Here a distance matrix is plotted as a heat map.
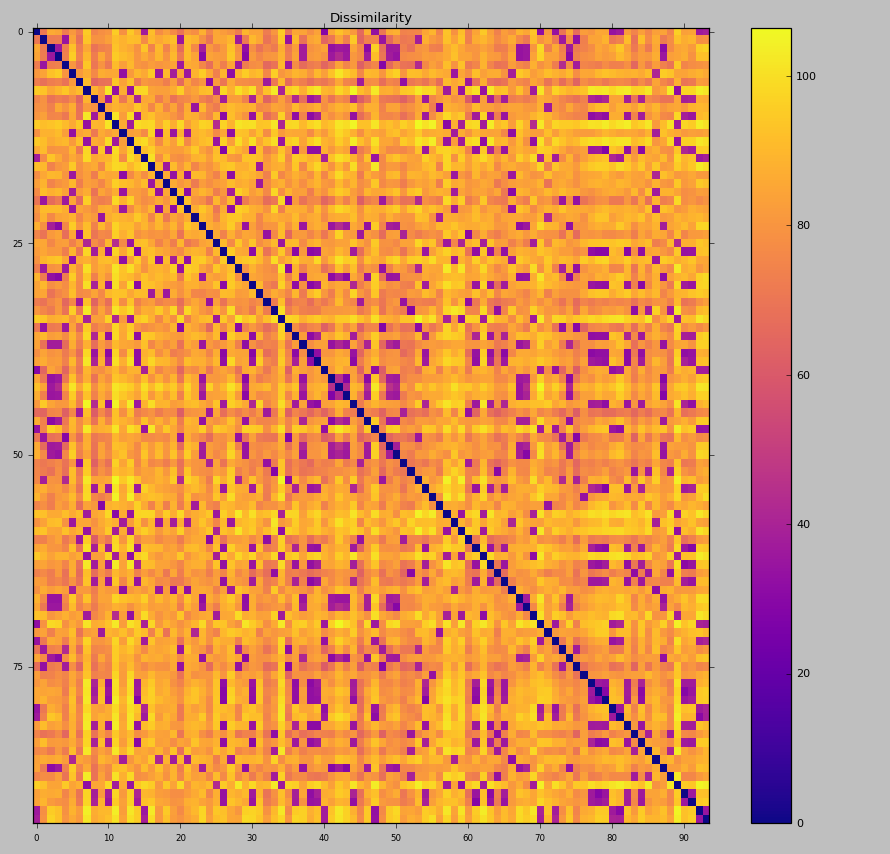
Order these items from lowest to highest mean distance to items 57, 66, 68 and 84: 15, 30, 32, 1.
30, 32, 1, 15
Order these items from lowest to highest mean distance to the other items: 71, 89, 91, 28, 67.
91, 67, 28, 71, 89
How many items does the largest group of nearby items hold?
20
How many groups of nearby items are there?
11
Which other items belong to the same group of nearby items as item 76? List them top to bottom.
55
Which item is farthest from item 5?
42
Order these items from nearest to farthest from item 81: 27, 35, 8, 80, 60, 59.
80, 35, 60, 8, 27, 59
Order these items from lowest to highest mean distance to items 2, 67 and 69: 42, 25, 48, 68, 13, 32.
68, 42, 25, 13, 48, 32
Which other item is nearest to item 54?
79
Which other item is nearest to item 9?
56
